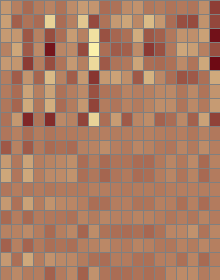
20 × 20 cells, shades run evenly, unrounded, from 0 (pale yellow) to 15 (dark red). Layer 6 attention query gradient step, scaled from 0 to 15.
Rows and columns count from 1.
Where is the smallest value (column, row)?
9, 4
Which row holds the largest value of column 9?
6
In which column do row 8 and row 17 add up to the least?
3
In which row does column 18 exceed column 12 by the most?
2
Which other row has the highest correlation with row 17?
20
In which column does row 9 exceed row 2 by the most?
5
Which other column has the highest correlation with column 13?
19
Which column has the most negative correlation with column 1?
10
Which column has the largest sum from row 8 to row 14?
8
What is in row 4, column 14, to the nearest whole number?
12
